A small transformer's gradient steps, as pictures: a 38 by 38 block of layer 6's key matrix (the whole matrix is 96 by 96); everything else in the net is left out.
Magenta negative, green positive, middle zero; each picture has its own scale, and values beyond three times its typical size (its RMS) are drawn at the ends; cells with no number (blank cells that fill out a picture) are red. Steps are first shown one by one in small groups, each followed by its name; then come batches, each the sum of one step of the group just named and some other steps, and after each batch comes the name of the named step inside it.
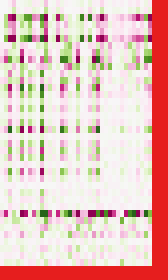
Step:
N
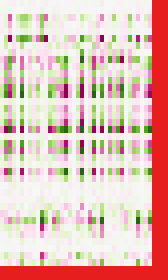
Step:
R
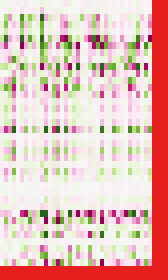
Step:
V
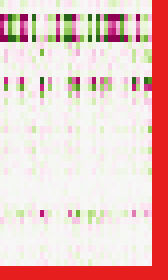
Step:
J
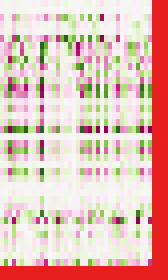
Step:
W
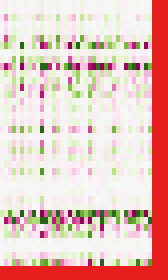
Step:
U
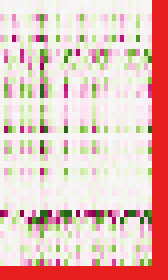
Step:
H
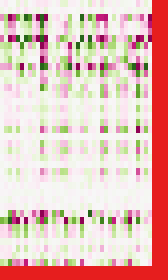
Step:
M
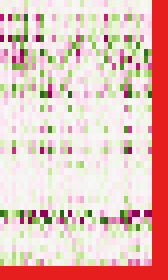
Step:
M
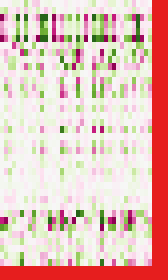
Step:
R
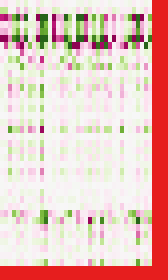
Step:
N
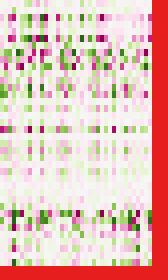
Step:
N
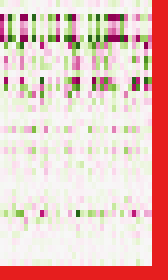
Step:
J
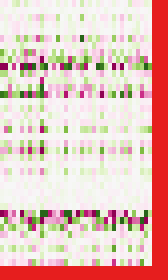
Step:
H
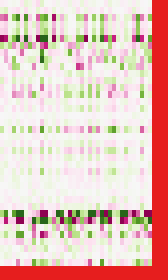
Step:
U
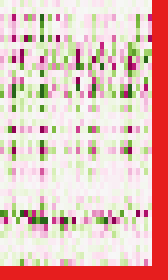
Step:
N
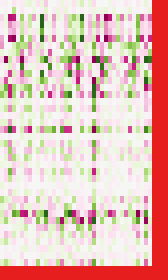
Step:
N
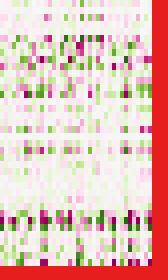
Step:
W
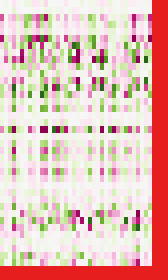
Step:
N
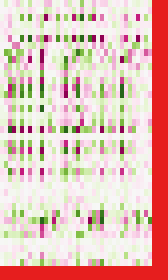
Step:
R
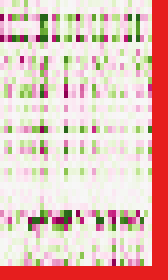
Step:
H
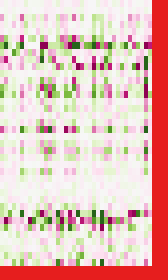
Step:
U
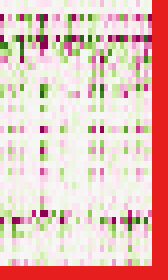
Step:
M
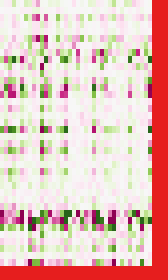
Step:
H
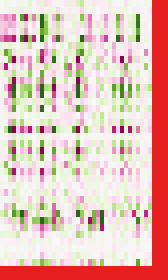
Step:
R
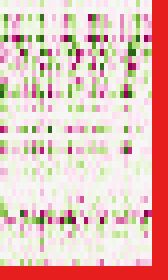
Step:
V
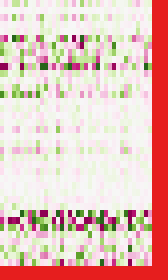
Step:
U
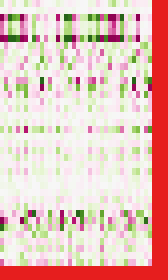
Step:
J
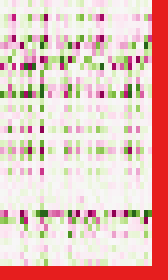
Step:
N
